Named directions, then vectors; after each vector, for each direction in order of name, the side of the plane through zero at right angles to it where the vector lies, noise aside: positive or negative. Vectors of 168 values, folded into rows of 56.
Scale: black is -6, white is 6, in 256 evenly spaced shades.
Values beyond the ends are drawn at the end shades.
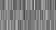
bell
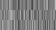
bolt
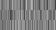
positive, negative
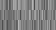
negative, negative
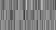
positive, negative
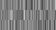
negative, positive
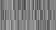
positive, positive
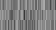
positive, negative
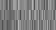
negative, negative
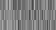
positive, positive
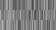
positive, positive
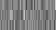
negative, positive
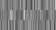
negative, positive
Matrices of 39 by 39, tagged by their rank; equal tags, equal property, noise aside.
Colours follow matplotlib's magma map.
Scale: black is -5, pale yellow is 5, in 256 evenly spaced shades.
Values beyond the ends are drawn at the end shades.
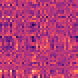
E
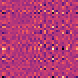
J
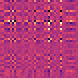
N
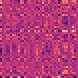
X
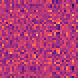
E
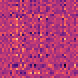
X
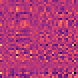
X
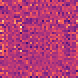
E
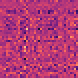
E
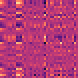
J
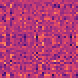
E
